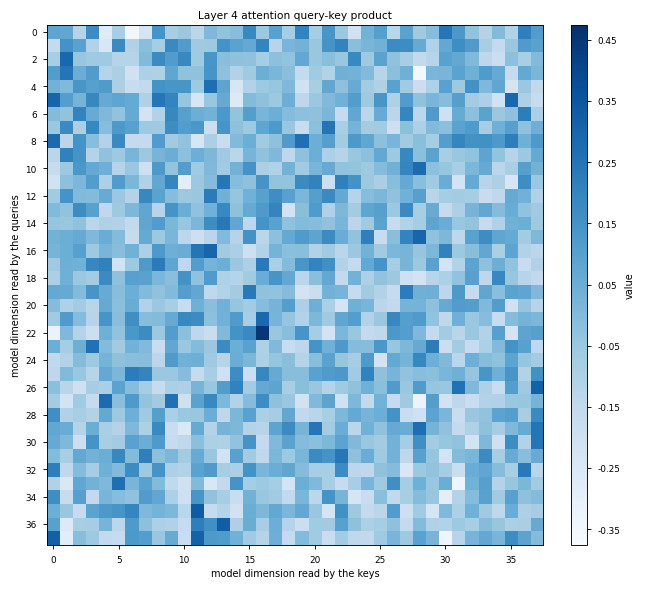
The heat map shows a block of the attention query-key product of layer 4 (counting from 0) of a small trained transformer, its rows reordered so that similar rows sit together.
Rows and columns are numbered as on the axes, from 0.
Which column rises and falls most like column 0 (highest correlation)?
35
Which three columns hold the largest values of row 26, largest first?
37, 31, 14
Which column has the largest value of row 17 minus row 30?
16
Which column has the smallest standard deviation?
17
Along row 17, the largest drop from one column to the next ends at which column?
5
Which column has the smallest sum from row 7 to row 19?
26
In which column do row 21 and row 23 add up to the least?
30
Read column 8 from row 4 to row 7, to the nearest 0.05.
0.15 0.25 -0.1 -0.05
